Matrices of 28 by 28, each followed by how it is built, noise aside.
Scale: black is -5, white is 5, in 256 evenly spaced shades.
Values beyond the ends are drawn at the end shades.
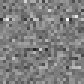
uneven rows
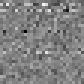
uneven rows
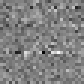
uneven rows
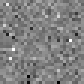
sparse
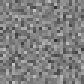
repeating rows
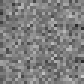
repeating rows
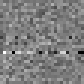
uneven rows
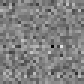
uneven rows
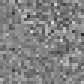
upper triangular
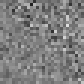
upper triangular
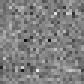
uneven rows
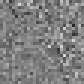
upper triangular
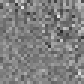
upper triangular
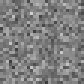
repeating rows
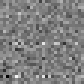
uneven rows
